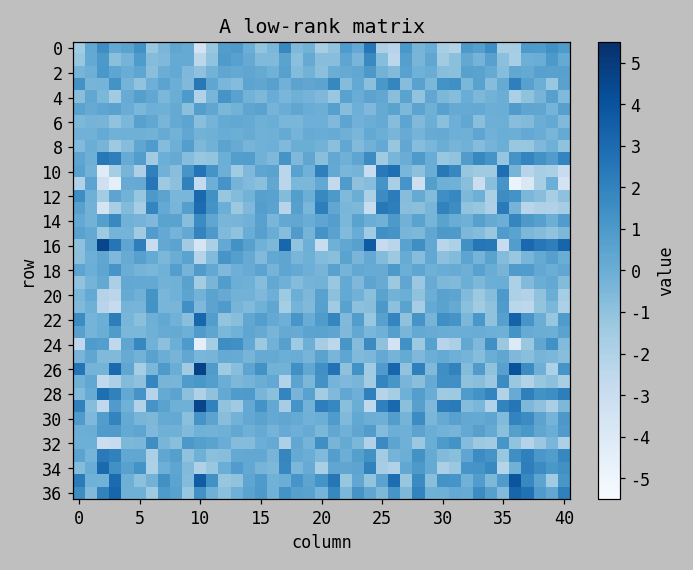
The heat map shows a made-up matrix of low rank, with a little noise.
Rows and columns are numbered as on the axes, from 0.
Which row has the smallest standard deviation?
7
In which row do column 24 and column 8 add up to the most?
16
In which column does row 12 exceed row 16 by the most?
10
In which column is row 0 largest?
24
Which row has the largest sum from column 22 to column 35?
26
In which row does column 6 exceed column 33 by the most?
11
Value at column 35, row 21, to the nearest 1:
1
